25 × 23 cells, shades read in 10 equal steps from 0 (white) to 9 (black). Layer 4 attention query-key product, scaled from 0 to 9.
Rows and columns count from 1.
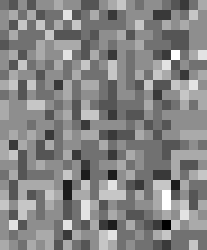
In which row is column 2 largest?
15
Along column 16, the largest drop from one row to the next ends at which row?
20
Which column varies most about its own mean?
19
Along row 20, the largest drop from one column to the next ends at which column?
9
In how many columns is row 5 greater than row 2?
10
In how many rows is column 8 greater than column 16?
9
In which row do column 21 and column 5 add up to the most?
8
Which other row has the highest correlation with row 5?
1
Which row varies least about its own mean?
13
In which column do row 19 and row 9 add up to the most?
16
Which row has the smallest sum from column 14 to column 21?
21
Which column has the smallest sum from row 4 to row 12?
23
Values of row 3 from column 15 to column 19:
4 2 5 5 3
